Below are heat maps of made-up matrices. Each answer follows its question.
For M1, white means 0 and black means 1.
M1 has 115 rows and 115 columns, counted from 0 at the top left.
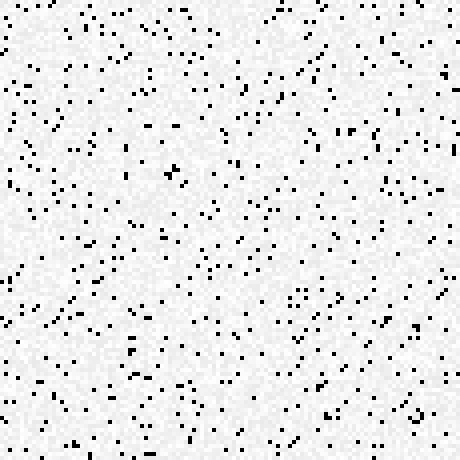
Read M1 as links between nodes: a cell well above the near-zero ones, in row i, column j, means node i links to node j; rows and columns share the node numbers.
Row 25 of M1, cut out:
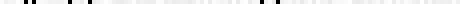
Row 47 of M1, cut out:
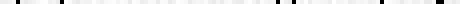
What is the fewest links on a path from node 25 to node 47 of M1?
2
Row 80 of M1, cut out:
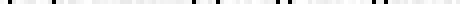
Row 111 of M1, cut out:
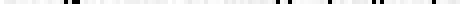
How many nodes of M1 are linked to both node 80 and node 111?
3
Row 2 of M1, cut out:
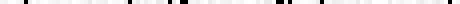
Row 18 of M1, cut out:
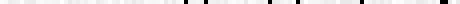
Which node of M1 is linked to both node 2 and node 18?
node 46
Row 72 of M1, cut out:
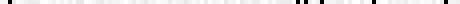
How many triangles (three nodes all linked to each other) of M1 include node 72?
4
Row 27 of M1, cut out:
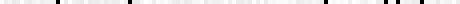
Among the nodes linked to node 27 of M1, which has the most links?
node 32
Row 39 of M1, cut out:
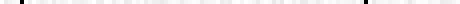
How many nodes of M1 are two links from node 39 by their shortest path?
7
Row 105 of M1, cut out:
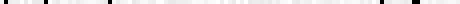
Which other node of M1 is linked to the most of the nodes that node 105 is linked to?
node 81
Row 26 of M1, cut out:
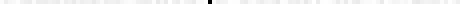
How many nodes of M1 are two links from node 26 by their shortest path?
5
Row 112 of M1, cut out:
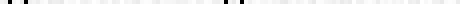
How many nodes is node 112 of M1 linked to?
4
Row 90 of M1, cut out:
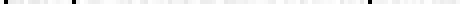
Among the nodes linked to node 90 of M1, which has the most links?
node 1
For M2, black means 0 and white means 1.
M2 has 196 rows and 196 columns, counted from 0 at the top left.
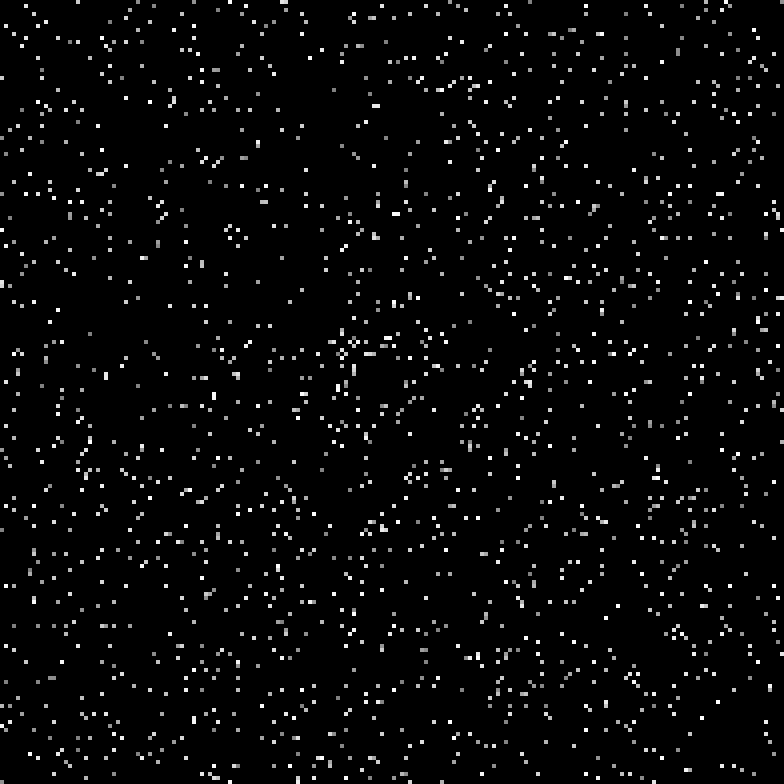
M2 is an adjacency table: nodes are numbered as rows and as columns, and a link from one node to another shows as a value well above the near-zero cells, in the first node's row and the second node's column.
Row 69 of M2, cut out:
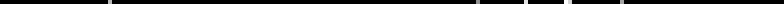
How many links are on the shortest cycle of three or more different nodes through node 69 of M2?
4
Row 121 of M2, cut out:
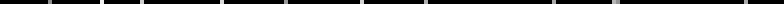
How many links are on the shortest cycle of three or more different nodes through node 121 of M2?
4
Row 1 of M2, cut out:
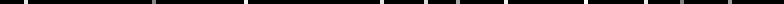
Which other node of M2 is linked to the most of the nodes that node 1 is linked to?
node 86
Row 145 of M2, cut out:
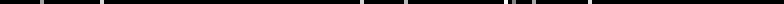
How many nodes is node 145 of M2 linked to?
8
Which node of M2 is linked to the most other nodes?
node 59
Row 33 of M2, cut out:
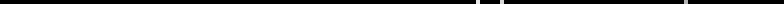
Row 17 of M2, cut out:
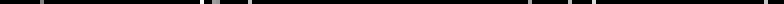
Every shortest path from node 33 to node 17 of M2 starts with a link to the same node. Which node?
node 125
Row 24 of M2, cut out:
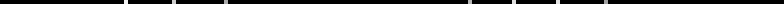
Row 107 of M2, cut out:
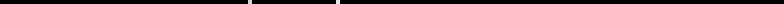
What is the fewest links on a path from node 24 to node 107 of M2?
4
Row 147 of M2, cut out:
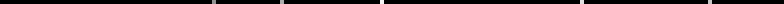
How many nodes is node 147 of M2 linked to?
5
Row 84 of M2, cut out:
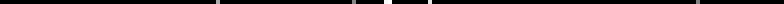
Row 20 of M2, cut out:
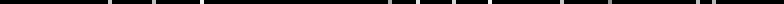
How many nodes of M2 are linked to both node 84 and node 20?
2
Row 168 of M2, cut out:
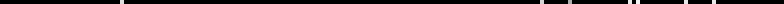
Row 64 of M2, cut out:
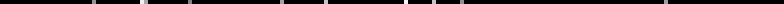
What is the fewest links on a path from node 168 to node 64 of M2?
3
